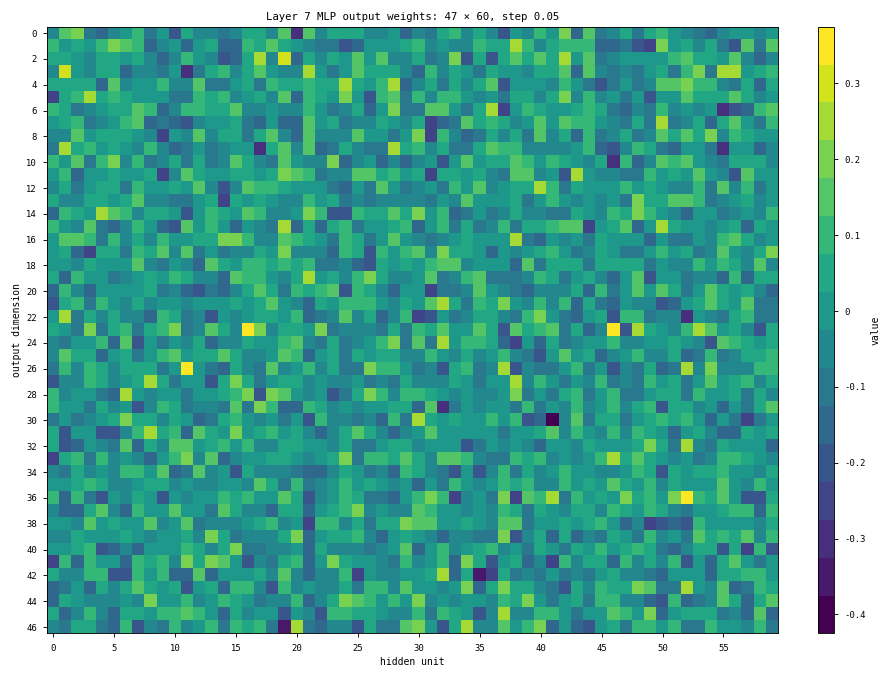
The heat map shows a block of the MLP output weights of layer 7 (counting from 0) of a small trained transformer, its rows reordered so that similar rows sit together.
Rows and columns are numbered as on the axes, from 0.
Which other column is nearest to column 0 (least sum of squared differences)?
41
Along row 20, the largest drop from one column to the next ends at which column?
24
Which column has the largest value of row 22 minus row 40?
57
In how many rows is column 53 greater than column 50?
26
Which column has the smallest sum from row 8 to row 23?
31
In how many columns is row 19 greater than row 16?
24
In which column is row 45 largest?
37
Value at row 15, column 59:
0
